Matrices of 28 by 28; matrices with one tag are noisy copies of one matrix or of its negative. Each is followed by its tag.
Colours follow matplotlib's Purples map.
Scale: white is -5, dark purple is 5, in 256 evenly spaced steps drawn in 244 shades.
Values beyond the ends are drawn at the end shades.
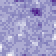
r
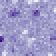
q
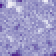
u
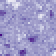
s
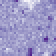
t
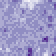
t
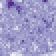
u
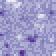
s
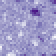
r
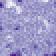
u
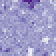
t
